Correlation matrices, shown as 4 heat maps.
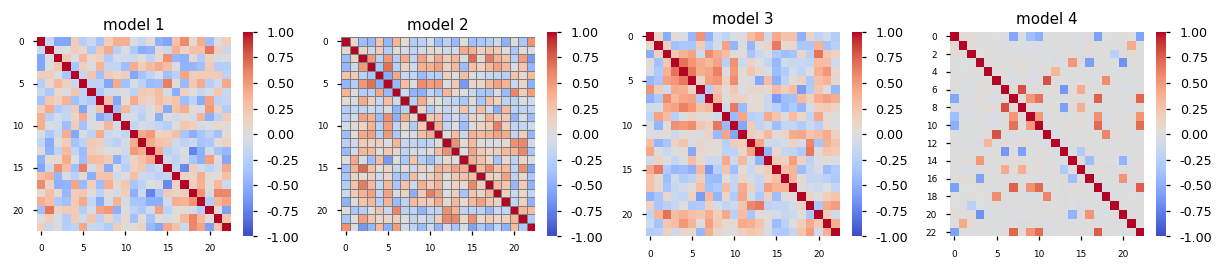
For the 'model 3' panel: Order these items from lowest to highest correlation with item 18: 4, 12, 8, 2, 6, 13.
6, 8, 13, 4, 12, 2
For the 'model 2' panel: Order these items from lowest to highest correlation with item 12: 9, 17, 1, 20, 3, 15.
9, 1, 17, 3, 15, 20
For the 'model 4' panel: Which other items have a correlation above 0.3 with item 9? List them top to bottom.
7, 10, 17, 22
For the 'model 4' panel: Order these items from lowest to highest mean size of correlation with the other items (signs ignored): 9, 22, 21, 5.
21, 5, 9, 22
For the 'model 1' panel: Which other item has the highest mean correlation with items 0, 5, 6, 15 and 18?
22
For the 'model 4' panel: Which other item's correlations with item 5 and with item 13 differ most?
11
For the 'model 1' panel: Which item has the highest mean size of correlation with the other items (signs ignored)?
19
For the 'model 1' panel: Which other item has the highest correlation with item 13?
11
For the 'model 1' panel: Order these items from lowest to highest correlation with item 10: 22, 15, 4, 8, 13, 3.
3, 15, 13, 22, 4, 8
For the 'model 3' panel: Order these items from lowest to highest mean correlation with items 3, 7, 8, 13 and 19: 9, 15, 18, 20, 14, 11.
15, 14, 9, 18, 11, 20
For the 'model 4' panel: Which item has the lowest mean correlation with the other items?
0
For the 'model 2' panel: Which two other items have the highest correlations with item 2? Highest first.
15, 17
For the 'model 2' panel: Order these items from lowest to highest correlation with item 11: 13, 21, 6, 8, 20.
6, 20, 8, 21, 13
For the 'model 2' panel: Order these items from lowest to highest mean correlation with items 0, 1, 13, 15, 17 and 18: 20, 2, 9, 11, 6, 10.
20, 6, 9, 10, 11, 2
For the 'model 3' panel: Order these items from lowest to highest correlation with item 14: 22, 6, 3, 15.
3, 22, 6, 15
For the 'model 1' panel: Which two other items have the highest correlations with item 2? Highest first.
15, 5
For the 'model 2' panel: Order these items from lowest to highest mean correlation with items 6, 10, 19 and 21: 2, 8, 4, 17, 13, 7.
8, 7, 4, 17, 2, 13
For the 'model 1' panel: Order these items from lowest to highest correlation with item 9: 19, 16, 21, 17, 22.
21, 16, 17, 22, 19
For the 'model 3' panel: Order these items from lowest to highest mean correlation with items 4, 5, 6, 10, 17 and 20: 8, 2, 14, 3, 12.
12, 14, 2, 8, 3
